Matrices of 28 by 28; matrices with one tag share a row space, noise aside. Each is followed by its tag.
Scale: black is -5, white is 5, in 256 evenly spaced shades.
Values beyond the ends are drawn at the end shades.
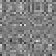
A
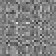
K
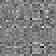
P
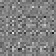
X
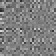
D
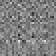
X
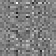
K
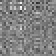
A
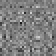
A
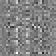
K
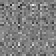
X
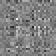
K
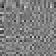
D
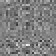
K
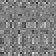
X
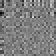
D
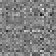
P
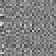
D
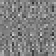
X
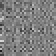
D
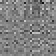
P
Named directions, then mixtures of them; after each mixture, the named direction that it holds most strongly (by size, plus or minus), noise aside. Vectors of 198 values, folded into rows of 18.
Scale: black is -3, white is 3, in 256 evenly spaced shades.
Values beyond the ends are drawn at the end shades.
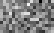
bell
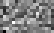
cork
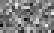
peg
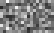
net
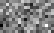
peg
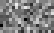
peg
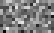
peg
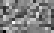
cork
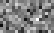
peg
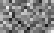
bell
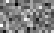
peg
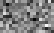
bell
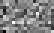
cork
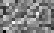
cork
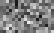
cork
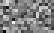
cork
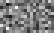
net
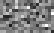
cork
